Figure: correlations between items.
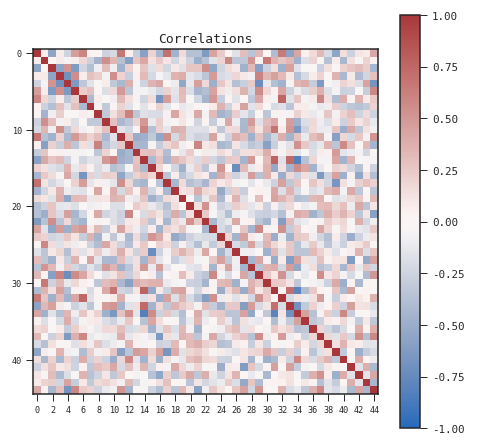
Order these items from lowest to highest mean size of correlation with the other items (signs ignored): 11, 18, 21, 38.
38, 18, 21, 11
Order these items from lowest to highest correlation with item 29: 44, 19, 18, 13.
18, 13, 19, 44
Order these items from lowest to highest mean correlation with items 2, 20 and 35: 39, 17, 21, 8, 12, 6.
17, 6, 8, 39, 12, 21
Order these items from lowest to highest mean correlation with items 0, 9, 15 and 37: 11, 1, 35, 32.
35, 11, 1, 32
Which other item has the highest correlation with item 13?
39
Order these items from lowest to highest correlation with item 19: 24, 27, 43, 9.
24, 27, 43, 9
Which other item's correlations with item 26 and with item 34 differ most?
15
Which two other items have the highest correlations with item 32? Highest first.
6, 0
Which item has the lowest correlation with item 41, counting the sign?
27
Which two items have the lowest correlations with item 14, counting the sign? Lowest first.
34, 0
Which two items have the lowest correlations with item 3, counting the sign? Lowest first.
4, 2
